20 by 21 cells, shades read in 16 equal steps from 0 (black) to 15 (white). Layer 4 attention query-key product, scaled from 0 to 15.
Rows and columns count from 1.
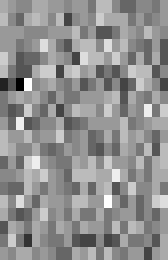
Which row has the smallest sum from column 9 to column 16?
19
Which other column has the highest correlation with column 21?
3
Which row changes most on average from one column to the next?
7
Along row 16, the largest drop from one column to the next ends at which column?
15
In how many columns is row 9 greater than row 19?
12
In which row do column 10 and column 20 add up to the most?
16
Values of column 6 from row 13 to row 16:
9 12 7 10
